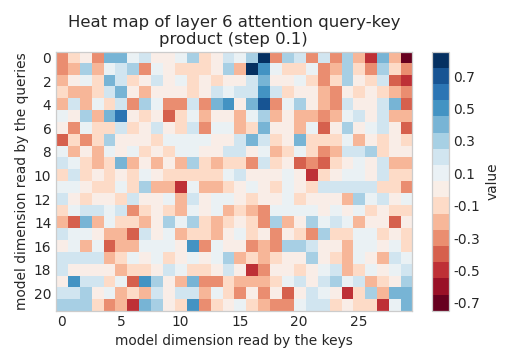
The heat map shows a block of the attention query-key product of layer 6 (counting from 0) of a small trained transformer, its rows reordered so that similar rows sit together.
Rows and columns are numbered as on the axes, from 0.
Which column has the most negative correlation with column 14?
23
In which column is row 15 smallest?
6
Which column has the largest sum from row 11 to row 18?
11
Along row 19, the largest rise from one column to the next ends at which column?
7
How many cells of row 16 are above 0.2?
3
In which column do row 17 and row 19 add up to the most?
1
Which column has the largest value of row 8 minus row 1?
26
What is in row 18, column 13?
0
